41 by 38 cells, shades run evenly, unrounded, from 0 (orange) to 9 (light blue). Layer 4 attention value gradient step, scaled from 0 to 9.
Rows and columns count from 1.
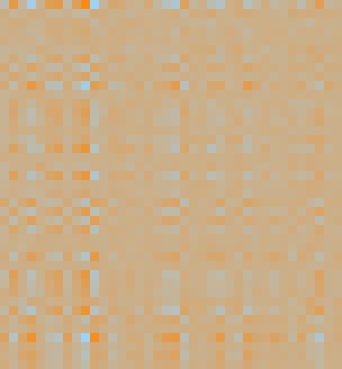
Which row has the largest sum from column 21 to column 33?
1
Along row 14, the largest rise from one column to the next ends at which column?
11
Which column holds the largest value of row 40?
10
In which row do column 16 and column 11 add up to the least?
38
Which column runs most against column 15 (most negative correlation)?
35
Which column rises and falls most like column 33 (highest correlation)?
27
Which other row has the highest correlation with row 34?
28
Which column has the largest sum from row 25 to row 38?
33
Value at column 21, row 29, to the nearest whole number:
5
